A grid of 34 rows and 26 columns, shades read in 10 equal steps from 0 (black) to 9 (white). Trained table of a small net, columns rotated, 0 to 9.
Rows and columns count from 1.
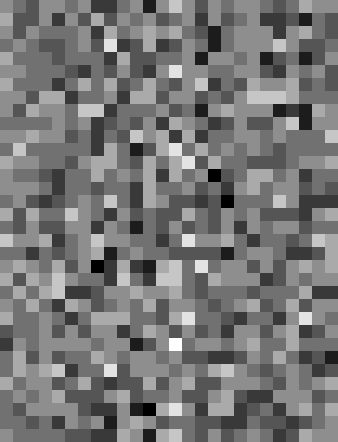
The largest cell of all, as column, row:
14, 27
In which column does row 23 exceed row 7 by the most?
5
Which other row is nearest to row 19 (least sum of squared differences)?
13
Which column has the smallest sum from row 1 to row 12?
24
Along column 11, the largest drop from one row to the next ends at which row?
12
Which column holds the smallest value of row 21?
8
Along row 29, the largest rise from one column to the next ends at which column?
9
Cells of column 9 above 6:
3
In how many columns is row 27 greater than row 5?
16
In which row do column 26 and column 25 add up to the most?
19
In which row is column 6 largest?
17
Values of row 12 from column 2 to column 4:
7 4 4
